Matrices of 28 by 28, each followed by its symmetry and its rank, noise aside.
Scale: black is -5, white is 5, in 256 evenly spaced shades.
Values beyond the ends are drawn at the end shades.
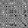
symmetric, rank three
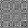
symmetric, rank two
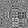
antisymmetric, rank two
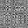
no symmetry, rank three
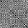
symmetric, rank four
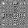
symmetric, rank four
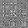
symmetric, rank three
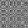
symmetric, rank two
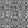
antisymmetric, rank two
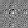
symmetric, rank two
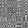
symmetric, rank four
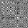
symmetric, rank three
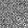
symmetric, rank four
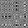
symmetric, rank two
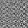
no symmetry, rank two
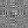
antisymmetric, rank two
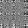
antisymmetric, rank two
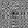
no symmetry, rank three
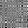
antisymmetric, rank two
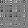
no symmetry, rank two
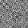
symmetric, rank four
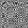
symmetric, rank two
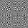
antisymmetric, rank two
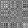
symmetric, rank two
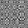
no symmetry, rank two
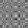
symmetric, rank two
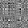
antisymmetric, rank two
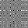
no symmetry, rank two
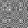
symmetric, rank two
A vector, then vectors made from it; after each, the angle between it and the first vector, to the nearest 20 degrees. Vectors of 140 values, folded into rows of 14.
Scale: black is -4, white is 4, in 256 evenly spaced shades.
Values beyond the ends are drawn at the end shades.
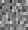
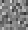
160 degrees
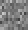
120 degrees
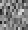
100 degrees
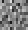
160 degrees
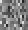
80 degrees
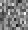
80 degrees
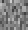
140 degrees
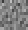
160 degrees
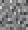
160 degrees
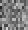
80 degrees
